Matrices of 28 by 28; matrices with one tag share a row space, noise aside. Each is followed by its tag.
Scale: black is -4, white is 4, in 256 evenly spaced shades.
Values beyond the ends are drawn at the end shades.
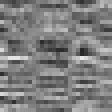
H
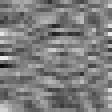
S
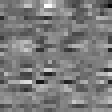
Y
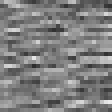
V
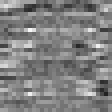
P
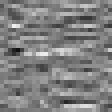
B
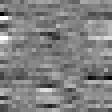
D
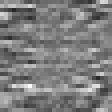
P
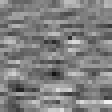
V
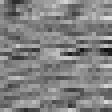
V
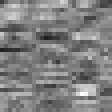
H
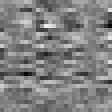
Y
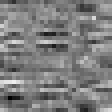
H
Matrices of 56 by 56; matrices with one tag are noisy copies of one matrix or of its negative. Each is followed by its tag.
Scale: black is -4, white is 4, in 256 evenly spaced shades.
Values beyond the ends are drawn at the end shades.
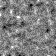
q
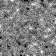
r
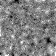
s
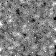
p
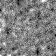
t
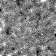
t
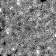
t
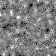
q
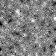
p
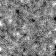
p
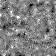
q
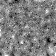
s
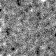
t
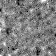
t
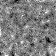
s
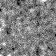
t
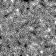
r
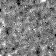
t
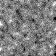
p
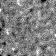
t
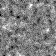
q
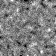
r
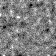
q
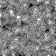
q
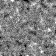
r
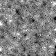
p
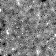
t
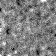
t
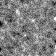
p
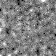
t
